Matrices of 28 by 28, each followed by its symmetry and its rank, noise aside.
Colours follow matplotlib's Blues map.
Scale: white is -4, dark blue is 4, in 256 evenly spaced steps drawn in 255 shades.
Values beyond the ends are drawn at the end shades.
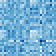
symmetric, rank three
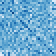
symmetric, rank six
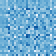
symmetric, rank four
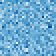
antisymmetric, rank six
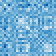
symmetric, rank three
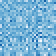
symmetric, rank four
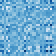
symmetric, rank three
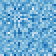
symmetric, rank four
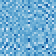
no symmetry, rank four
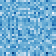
antisymmetric, rank four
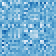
symmetric, rank four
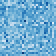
antisymmetric, rank six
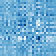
no symmetry, rank three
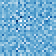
symmetric, rank four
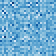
antisymmetric, rank four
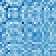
symmetric, rank three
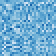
no symmetry, rank six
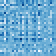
no symmetry, rank four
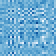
no symmetry, rank three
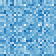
symmetric, rank three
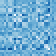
symmetric, rank three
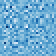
no symmetry, rank three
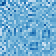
symmetric, rank six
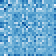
symmetric, rank four
